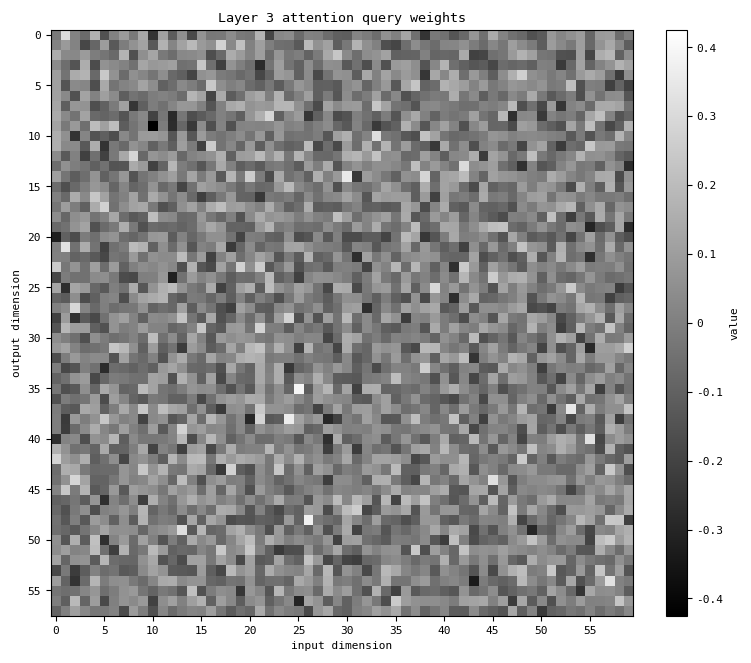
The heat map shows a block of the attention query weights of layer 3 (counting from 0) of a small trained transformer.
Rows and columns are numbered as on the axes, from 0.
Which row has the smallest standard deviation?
57
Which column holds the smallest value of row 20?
0
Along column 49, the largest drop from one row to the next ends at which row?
42
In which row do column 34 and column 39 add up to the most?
25
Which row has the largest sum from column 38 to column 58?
14
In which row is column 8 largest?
12
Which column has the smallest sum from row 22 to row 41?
31
